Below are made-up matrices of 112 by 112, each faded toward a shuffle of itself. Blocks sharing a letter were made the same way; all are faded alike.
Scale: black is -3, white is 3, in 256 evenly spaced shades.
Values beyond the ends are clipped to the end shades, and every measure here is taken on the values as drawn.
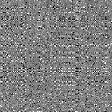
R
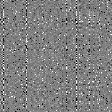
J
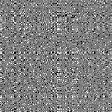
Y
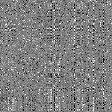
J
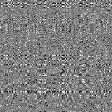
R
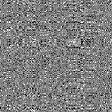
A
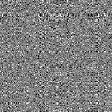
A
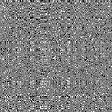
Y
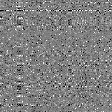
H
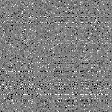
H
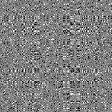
Y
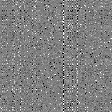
J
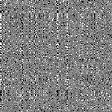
J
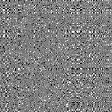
Y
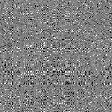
Y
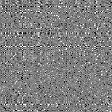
R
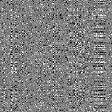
J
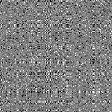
Y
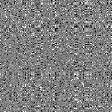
Y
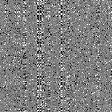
J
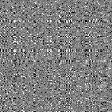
R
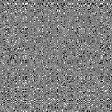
Y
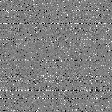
H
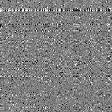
R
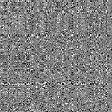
A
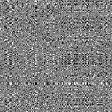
A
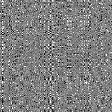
J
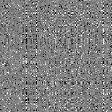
J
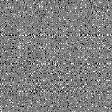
H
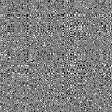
R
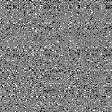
H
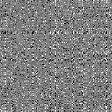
J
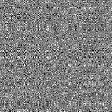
A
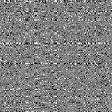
R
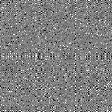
Y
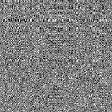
A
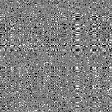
R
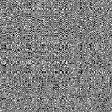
A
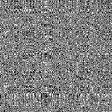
A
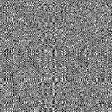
A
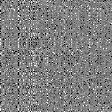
J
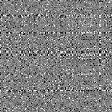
R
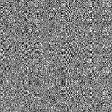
A
